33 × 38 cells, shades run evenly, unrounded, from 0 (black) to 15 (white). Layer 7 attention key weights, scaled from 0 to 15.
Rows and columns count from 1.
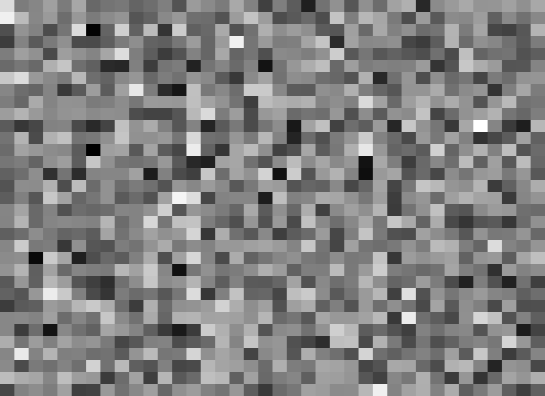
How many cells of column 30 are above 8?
15
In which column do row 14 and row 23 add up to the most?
27
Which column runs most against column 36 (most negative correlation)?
13
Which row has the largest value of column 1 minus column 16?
2
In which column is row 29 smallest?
23
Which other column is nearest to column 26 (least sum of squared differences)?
14
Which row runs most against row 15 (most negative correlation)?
19
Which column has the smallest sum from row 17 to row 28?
28
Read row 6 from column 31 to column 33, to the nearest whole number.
3 5 12
